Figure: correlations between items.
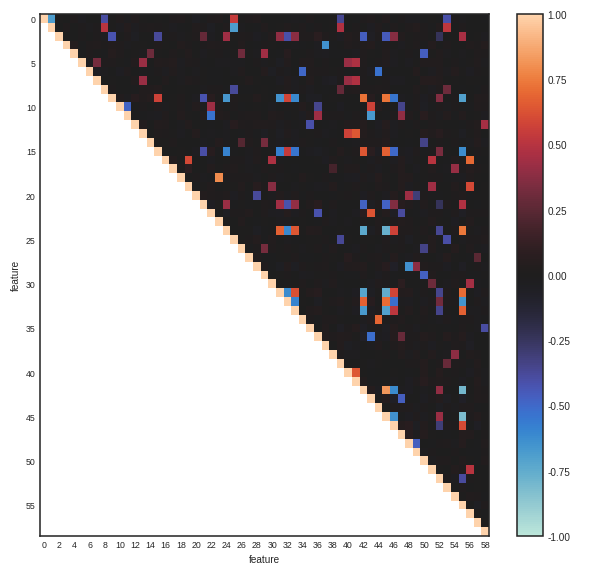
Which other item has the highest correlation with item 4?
29
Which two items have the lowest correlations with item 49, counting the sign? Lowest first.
48, 20
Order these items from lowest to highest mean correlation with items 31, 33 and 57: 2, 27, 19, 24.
19, 27, 2, 24
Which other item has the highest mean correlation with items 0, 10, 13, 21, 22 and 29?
43
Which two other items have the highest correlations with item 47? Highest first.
11, 36
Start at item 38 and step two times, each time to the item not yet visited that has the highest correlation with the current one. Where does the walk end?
17
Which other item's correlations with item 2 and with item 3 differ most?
37
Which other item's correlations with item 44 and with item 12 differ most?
34
